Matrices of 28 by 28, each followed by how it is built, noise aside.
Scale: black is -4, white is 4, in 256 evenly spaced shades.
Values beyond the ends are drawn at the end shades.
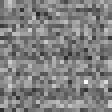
blocks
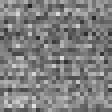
blocks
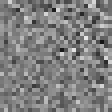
upper triangular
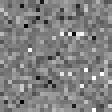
sparse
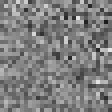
upper triangular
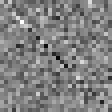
diagonal
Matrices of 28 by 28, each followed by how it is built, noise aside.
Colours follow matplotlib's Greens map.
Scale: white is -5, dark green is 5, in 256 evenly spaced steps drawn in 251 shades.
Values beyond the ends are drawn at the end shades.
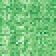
blocks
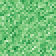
Hankel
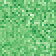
upper triangular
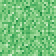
repeating rows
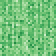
blocks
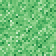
Hankel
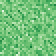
Toeplitz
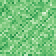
Hankel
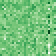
uneven columns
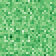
low rank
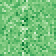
uneven columns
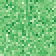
uneven columns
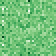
uneven columns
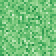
repeating rows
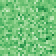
low rank
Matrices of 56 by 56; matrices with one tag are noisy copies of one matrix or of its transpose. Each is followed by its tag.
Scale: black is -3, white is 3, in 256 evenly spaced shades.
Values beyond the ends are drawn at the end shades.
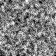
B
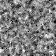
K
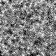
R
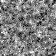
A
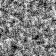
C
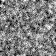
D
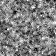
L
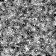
D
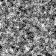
D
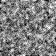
D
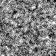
L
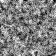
A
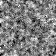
A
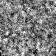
L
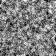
D
